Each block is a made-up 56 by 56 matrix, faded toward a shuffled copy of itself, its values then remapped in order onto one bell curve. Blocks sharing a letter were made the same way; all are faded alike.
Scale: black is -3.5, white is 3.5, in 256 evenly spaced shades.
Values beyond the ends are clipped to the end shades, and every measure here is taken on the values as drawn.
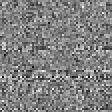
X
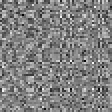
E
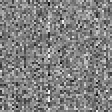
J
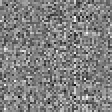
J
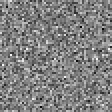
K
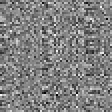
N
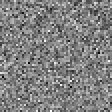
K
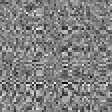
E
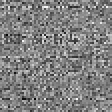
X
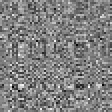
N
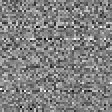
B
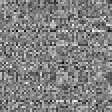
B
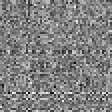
B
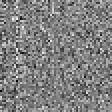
J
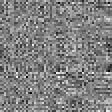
N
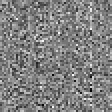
J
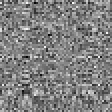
X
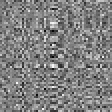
E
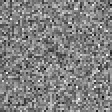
K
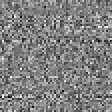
B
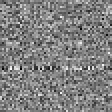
B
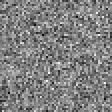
K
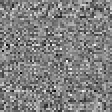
B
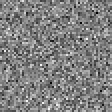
K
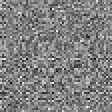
N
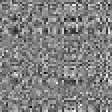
E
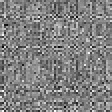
E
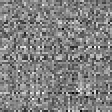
B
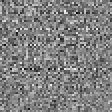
X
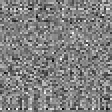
X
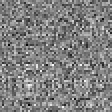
X
